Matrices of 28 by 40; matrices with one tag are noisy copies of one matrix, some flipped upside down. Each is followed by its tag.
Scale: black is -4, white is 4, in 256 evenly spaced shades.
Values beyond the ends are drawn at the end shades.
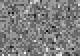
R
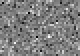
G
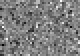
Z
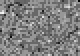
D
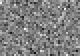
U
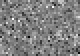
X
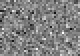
Z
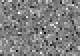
G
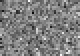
Z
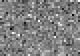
X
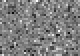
R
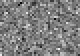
U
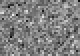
D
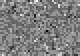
R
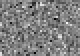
U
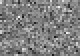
U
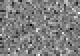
Z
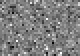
R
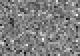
D
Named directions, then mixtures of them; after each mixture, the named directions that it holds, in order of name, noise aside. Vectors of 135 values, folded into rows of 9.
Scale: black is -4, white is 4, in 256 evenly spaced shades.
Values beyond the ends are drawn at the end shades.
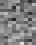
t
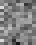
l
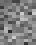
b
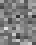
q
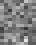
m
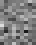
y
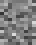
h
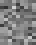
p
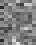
l.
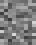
h.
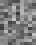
b, t.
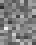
b, q.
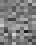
h, t, y.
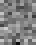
l, p, q.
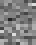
h, q, t.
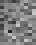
b.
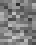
m, p, t.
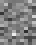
h, y.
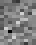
b.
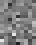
h, l, q.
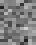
l, m.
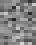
t.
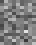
p, y.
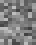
l, p, q.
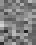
y.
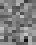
m.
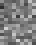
b, q.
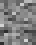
m, y.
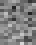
t.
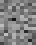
t, y.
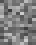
m.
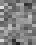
l.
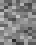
l, p, y.
